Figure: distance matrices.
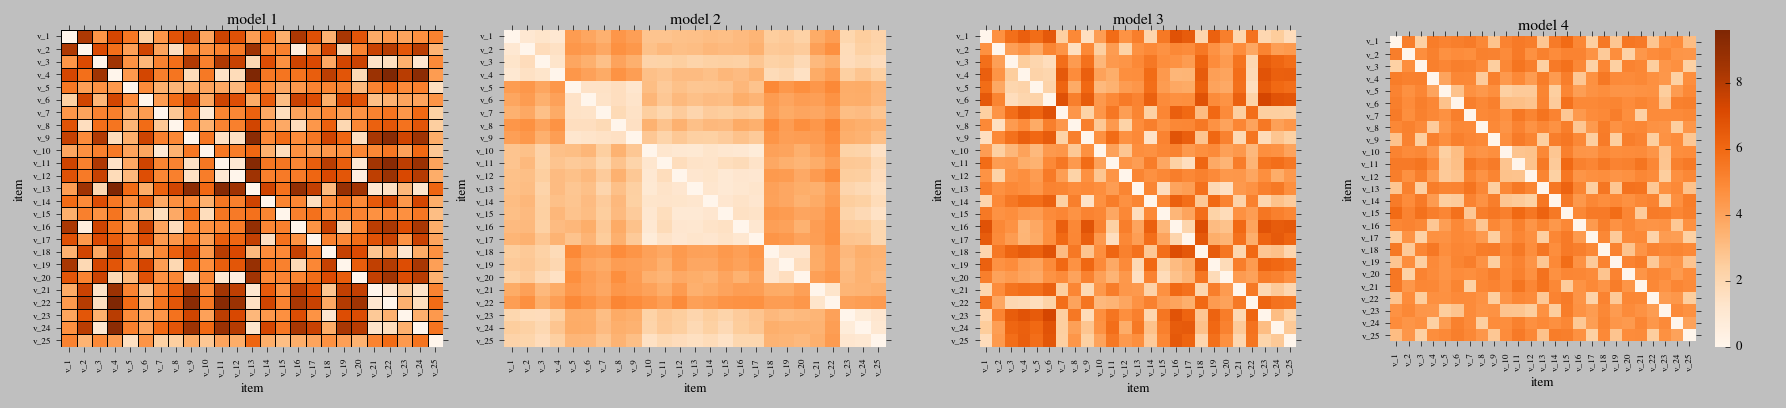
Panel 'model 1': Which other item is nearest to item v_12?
v_20
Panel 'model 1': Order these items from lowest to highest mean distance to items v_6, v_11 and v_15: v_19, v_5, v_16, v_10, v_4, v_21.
v_10, v_5, v_4, v_21, v_16, v_19
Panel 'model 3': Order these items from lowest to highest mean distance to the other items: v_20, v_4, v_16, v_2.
v_20, v_2, v_4, v_16
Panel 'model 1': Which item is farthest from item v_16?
v_13
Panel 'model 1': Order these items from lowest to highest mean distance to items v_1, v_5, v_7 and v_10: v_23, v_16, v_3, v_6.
v_6, v_23, v_3, v_16
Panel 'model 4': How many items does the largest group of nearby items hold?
8
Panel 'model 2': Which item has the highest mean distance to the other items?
v_22
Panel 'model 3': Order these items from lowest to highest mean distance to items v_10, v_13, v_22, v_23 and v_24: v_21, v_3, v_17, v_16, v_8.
v_21, v_8, v_3, v_17, v_16
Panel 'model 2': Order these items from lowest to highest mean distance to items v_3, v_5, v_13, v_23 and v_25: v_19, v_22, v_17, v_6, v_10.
v_10, v_17, v_6, v_19, v_22
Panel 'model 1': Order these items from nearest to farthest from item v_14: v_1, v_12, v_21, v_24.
v_12, v_1, v_21, v_24
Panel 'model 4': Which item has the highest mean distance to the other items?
v_15
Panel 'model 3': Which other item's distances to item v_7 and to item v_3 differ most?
v_6
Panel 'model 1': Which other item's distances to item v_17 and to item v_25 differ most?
v_5
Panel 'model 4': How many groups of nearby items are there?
5
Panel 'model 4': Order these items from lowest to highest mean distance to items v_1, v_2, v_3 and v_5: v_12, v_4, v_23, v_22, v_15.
v_22, v_23, v_12, v_4, v_15
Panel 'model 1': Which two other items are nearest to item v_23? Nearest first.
v_18, v_21
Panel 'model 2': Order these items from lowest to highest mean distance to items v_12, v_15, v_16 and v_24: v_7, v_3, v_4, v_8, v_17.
v_17, v_3, v_7, v_4, v_8
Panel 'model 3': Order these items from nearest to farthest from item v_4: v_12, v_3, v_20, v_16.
v_3, v_16, v_20, v_12
